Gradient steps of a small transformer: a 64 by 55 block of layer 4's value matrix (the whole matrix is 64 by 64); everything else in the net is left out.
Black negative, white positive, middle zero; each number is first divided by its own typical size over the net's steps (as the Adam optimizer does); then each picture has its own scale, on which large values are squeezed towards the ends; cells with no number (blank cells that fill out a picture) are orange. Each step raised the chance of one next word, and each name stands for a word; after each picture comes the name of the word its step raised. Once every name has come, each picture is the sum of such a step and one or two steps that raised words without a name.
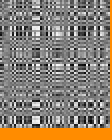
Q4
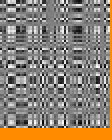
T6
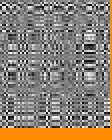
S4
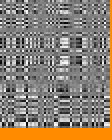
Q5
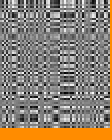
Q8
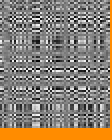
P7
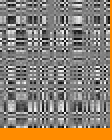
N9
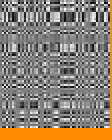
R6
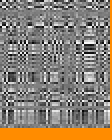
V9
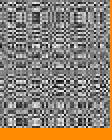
R6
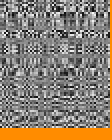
S4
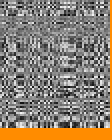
Q5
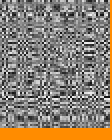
Q8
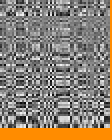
Q4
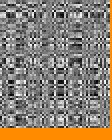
R6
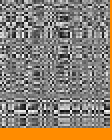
V9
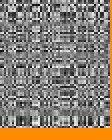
T6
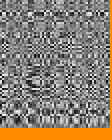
Q4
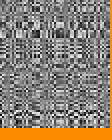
S4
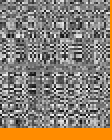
S4
